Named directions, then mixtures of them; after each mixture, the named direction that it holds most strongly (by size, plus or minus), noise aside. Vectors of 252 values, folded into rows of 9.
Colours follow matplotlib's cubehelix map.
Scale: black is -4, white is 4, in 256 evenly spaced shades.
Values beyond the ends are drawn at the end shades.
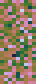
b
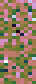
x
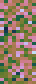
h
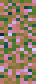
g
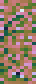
h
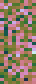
h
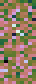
x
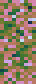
b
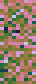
h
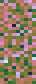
x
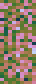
h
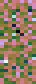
x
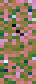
x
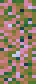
b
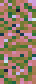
x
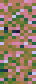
h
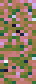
x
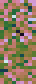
x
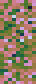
b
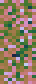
b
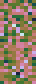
x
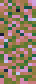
g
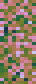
h
